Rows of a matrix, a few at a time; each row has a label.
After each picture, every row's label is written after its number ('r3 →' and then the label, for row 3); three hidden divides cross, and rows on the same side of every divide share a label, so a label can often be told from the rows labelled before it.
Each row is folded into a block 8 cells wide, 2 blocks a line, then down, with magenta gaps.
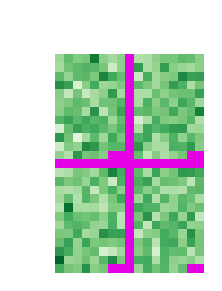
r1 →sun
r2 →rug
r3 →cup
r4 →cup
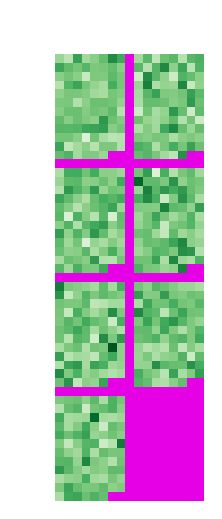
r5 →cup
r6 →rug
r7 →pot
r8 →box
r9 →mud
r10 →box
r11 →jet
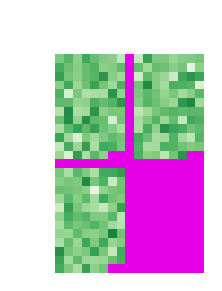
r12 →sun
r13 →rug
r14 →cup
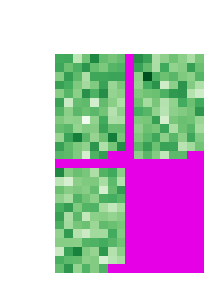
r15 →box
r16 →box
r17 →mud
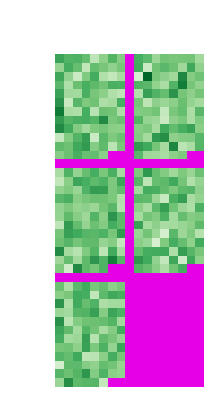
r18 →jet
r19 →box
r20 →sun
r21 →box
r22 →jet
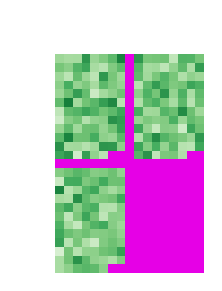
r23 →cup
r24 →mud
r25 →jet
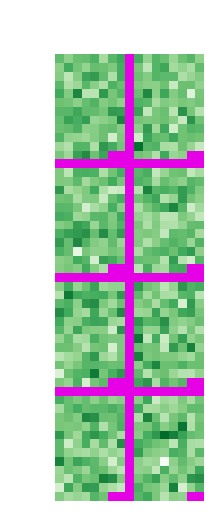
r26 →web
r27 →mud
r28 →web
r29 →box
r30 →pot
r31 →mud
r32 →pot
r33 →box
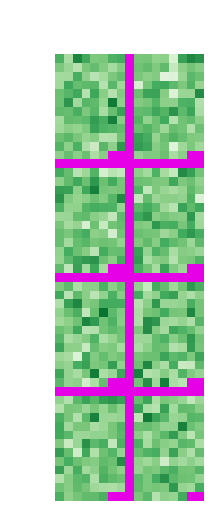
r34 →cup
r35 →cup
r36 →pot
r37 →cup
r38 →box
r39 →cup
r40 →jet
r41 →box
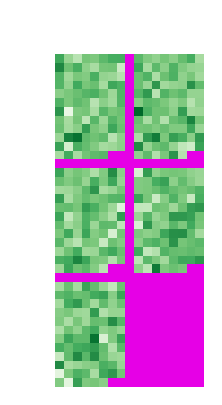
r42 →mud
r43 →mud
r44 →jet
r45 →sun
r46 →sun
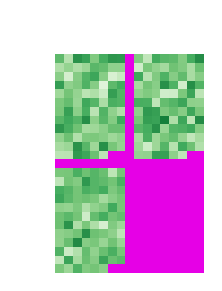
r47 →web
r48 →web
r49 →sun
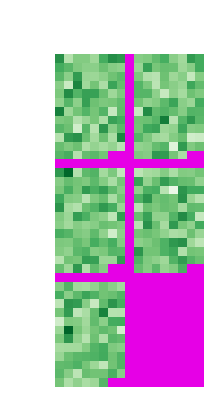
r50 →mud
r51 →web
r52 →pot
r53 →rug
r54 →rug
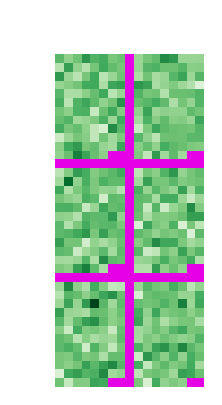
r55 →jet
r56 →sun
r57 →web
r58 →sun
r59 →pot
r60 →sun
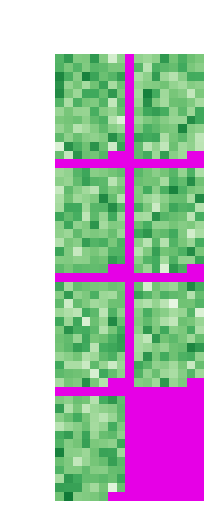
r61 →pot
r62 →cup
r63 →rug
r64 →pot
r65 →web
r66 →cup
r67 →mud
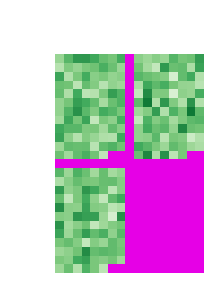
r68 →web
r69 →cup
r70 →jet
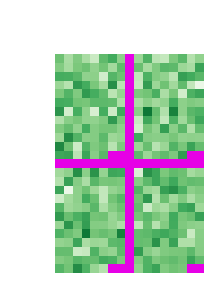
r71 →mud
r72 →rug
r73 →web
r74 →sun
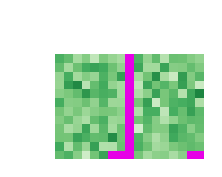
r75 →box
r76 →rug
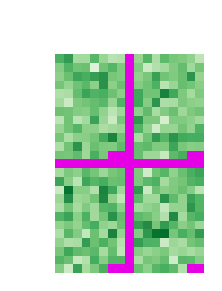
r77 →pot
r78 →box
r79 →rug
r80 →web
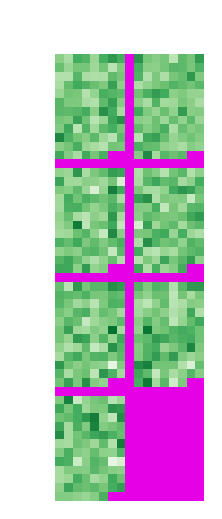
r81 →cup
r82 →mud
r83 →cup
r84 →sun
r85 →cup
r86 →cup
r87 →pot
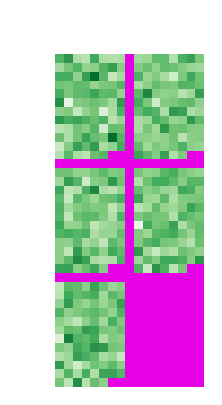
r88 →pot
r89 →cup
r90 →jet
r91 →sun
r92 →sun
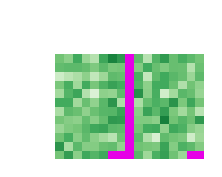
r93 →cup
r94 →web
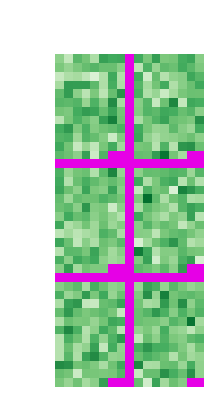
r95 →cup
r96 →web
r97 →mud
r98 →rug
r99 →rug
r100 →sun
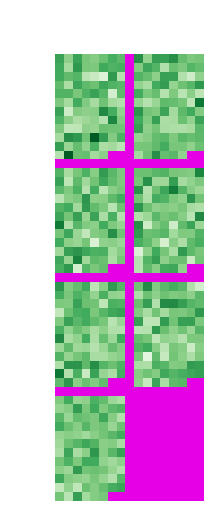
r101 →mud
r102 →jet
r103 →mud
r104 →jet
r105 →mud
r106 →pot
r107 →sun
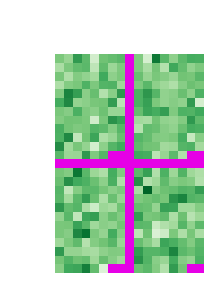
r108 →cup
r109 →cup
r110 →web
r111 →box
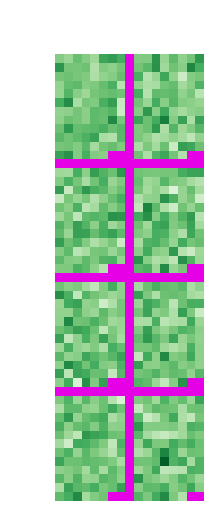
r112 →cup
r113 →web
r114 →web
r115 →cup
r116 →mud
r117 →rug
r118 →pot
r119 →web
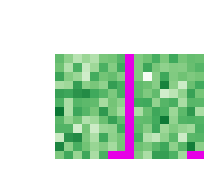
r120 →mud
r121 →web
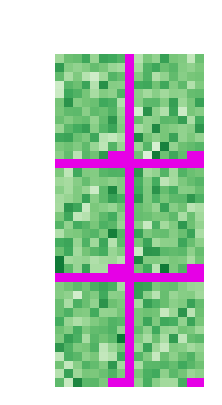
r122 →cup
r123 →sun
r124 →cup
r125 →mud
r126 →sun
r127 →box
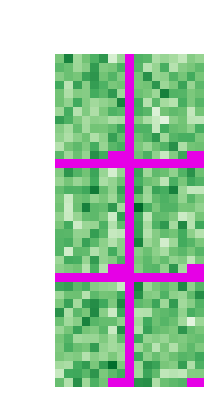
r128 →pot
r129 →box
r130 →pot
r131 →jet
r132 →pot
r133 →mud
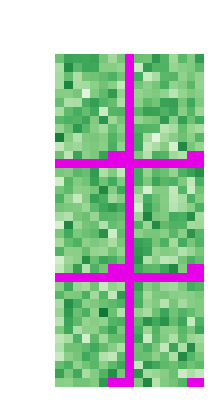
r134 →sun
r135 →web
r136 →sun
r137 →cup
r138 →rug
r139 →mud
